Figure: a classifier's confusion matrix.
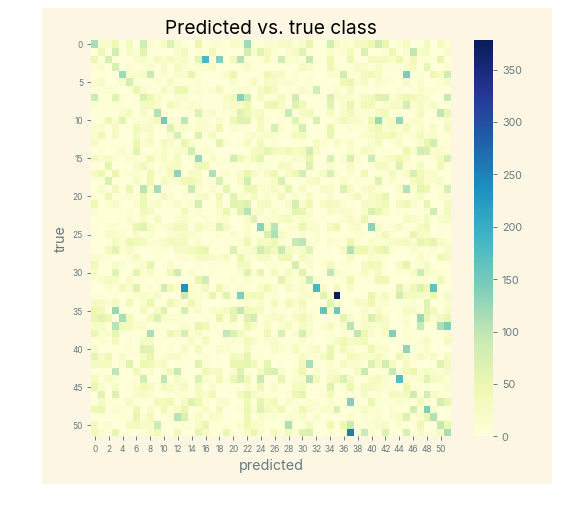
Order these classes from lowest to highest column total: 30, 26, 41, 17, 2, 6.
17, 2, 6, 26, 41, 30
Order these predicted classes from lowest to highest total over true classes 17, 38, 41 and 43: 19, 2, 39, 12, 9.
9, 2, 19, 39, 12
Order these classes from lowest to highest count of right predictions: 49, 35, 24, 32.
49, 24, 35, 32
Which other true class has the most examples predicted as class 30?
26
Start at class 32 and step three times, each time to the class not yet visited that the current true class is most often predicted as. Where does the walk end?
12
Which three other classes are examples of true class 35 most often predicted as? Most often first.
33, 3, 21
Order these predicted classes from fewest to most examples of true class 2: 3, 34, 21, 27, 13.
3, 13, 34, 27, 21
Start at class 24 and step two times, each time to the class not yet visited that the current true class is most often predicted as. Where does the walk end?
45
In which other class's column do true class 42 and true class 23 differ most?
31
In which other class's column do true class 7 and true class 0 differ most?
21
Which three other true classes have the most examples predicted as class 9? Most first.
19, 50, 36
